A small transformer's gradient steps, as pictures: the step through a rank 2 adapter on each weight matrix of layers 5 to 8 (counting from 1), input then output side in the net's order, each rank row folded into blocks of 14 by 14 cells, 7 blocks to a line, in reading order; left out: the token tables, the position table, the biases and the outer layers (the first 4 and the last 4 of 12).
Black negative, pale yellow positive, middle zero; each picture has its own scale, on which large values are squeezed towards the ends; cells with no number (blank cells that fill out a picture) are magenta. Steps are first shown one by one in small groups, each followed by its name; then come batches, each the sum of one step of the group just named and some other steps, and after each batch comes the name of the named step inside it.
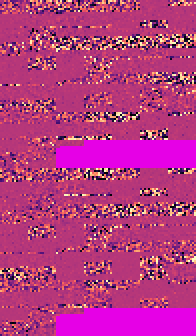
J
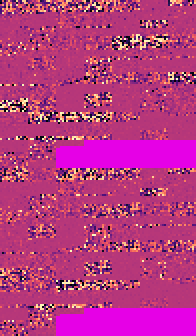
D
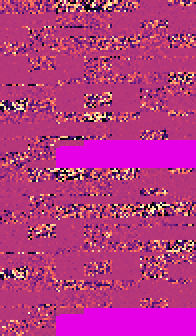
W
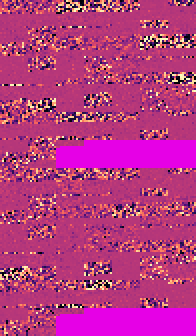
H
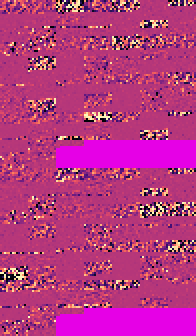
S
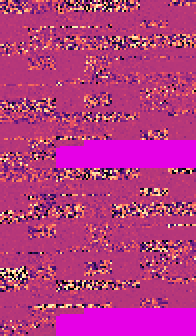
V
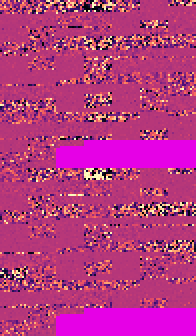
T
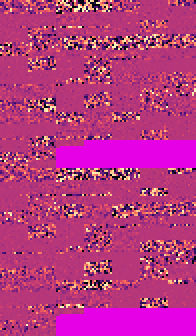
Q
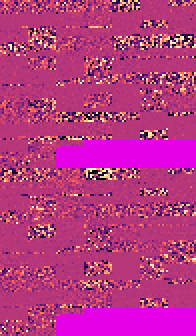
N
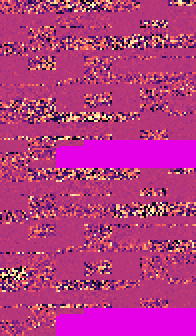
T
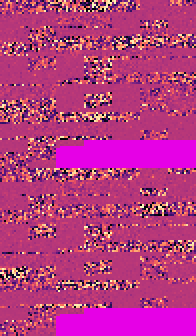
D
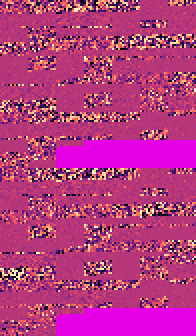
Q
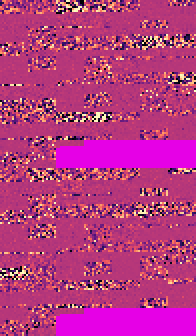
H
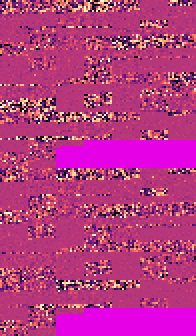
D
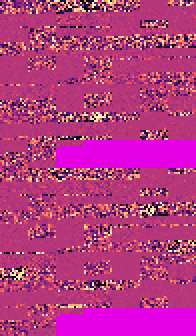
J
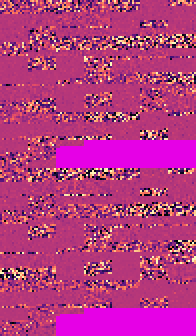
J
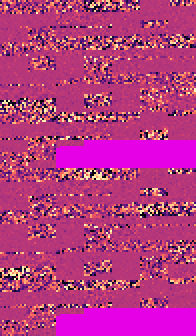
T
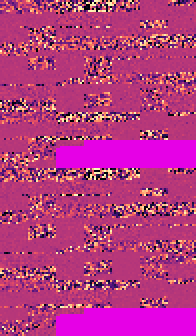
N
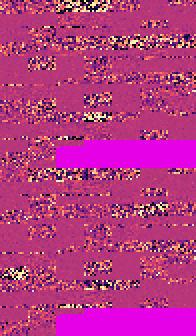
H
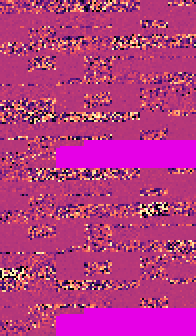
W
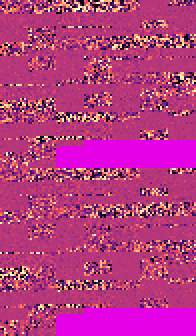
H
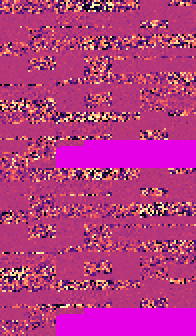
T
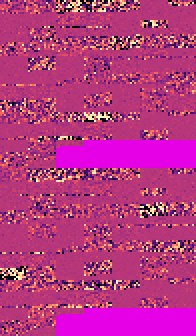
S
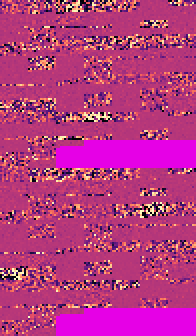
S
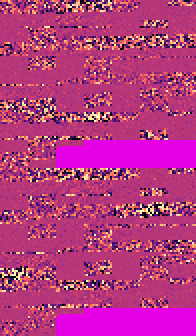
J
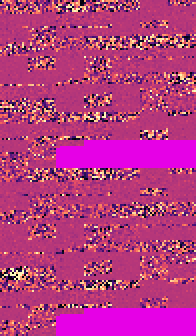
H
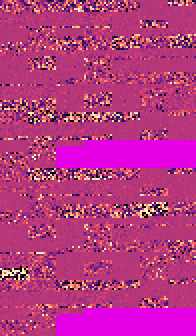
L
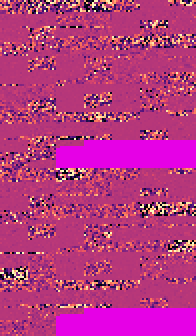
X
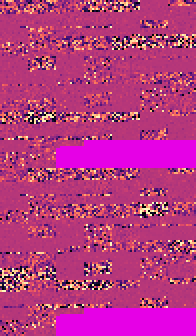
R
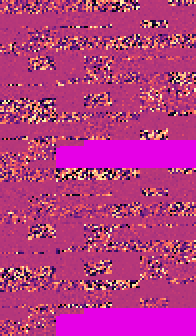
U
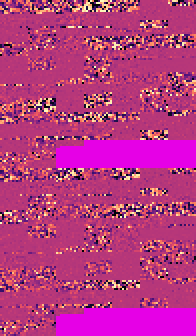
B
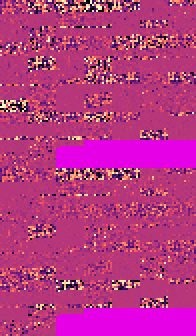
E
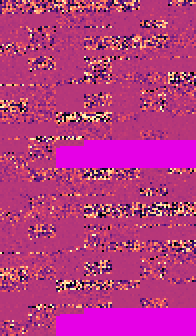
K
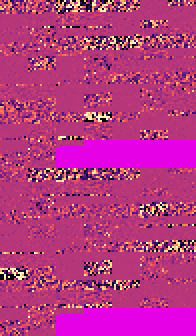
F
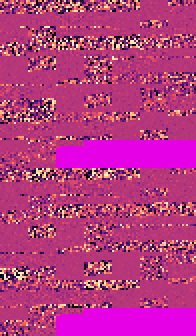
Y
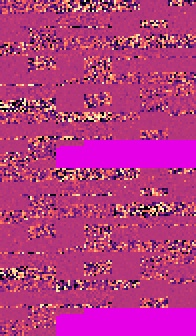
E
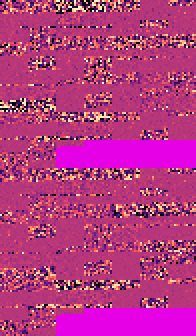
E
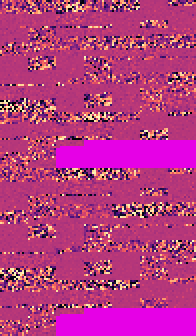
U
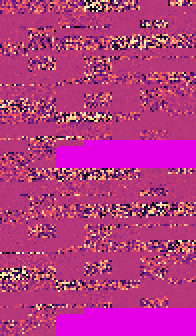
K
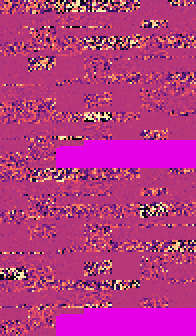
F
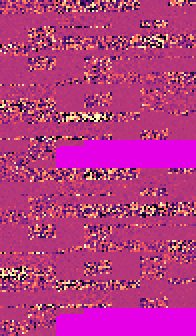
K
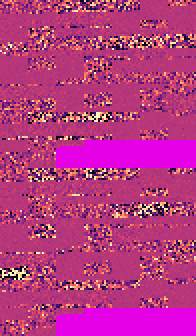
L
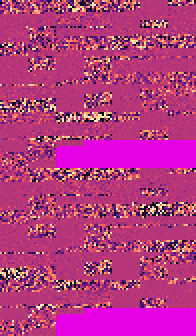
K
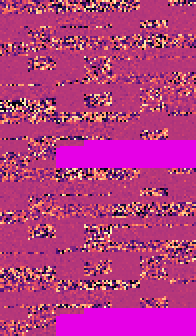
U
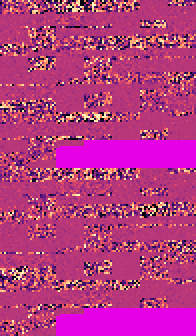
K
